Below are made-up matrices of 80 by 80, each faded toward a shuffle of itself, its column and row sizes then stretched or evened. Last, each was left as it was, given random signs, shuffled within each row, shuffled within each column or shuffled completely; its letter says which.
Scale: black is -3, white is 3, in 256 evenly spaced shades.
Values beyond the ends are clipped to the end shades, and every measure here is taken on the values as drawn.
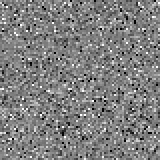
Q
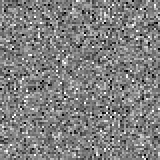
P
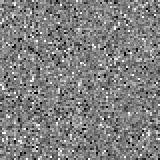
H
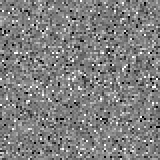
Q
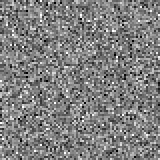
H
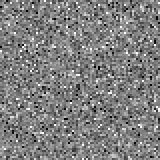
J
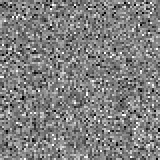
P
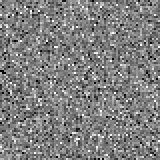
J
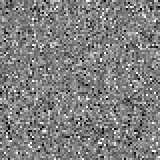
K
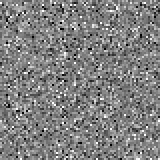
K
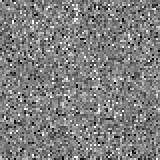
K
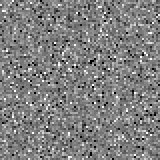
J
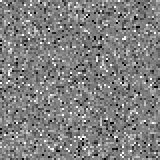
H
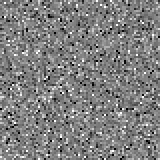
H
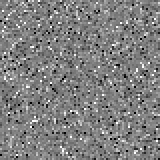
J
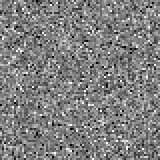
J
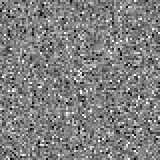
H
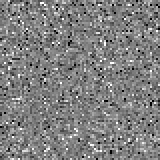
P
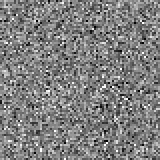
K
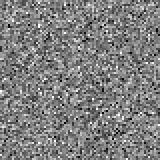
J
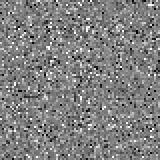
K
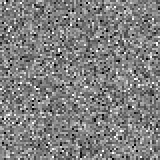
J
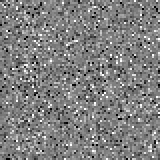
H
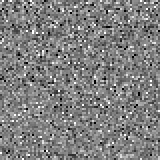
Q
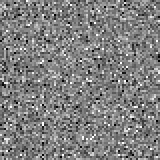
K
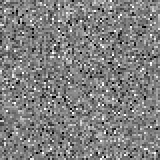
H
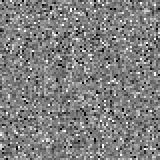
Q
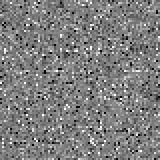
K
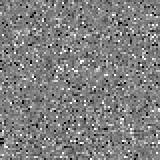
Q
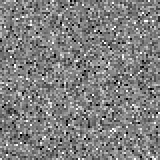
J
